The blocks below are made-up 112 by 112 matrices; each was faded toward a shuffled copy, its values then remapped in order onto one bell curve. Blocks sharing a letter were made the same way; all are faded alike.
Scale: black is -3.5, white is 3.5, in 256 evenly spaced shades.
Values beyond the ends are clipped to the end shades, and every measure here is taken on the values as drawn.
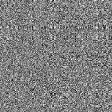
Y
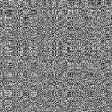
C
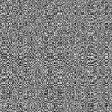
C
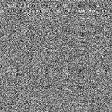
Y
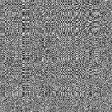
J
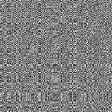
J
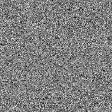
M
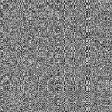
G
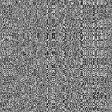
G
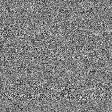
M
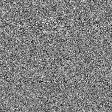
M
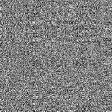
Y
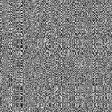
G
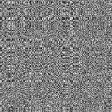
C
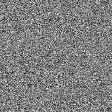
M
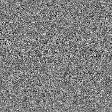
M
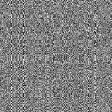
G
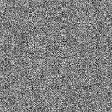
Y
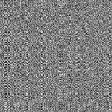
C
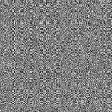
J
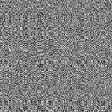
C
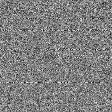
M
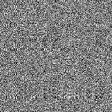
Y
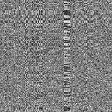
G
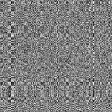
J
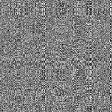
G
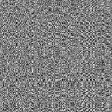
C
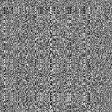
G
